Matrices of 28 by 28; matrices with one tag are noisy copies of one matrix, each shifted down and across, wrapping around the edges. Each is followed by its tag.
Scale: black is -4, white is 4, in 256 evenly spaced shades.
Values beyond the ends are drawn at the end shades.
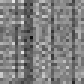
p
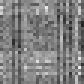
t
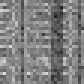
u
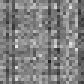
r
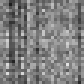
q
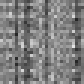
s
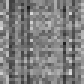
r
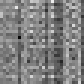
p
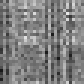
t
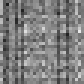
r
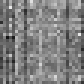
q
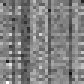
p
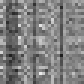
u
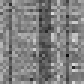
u
